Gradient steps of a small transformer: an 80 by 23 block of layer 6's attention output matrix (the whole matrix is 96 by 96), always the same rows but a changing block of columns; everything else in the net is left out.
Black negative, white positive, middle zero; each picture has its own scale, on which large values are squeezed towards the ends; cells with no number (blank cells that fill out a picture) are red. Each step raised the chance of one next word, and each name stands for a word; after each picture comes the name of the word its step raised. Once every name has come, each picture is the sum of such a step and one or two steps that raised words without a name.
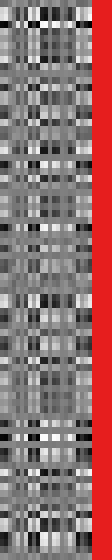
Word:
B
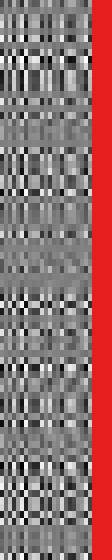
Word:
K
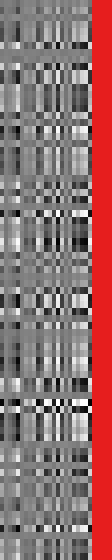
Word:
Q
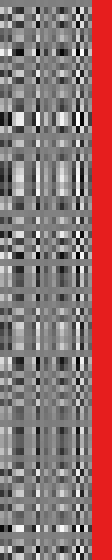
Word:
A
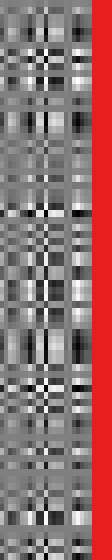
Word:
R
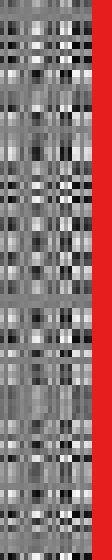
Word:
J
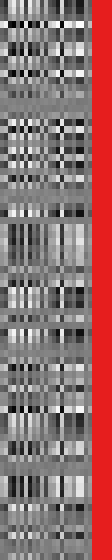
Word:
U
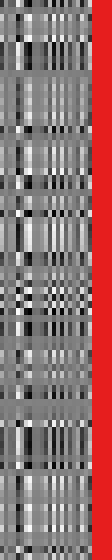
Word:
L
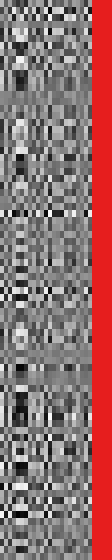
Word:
K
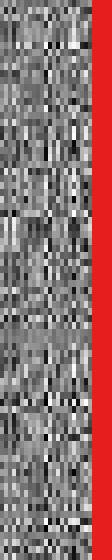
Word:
Q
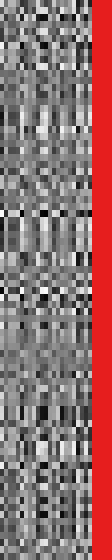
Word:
L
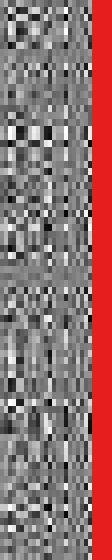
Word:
Q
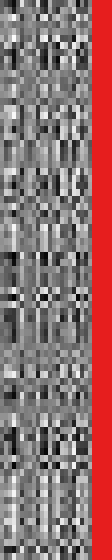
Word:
L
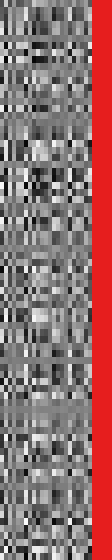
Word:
J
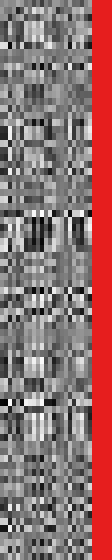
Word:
Q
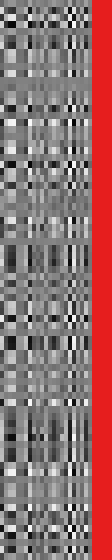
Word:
B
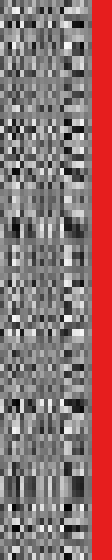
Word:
U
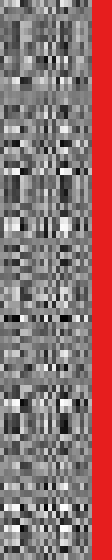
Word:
K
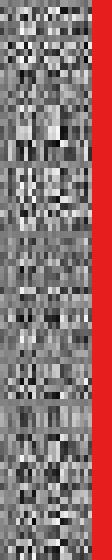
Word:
J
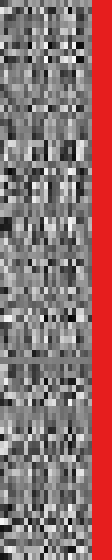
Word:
J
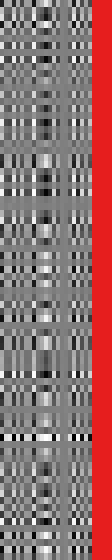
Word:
B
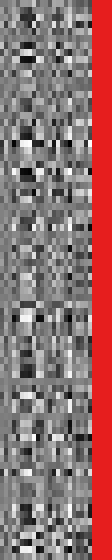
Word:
B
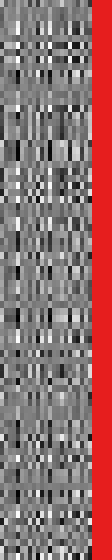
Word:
J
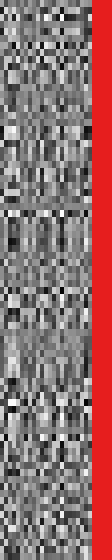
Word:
Q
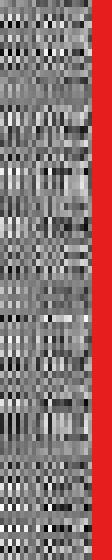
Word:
A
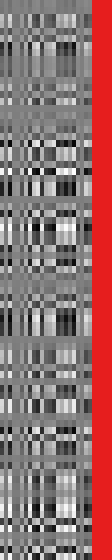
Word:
L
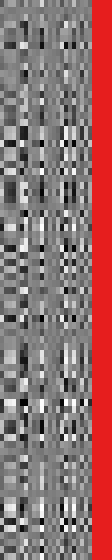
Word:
Q
